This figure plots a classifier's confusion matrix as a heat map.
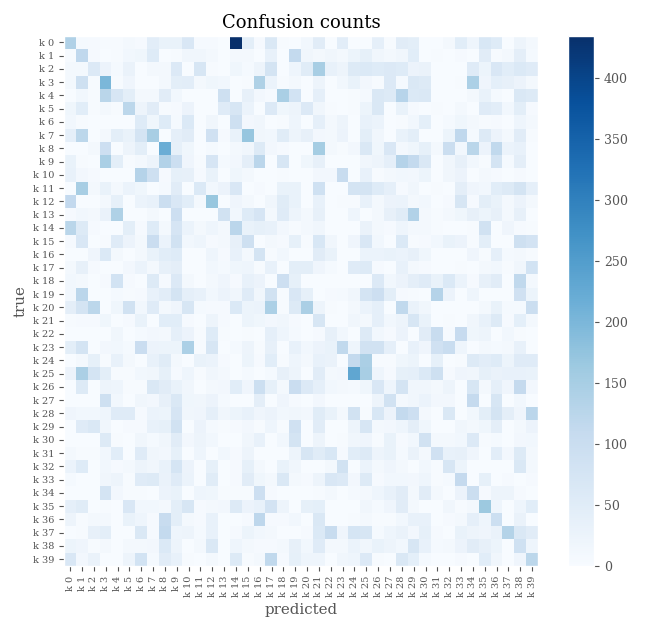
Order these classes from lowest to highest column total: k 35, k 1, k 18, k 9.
k 18, k 35, k 1, k 9
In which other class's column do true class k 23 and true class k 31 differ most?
k 10
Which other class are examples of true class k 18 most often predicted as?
k 38
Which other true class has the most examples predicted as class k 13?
k 4
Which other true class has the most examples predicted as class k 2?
k 20
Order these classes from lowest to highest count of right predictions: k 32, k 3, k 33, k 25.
k 32, k 33, k 25, k 3
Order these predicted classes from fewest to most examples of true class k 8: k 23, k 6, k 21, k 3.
k 23, k 6, k 3, k 21
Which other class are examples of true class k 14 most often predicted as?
k 0
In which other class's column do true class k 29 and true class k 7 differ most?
k 15
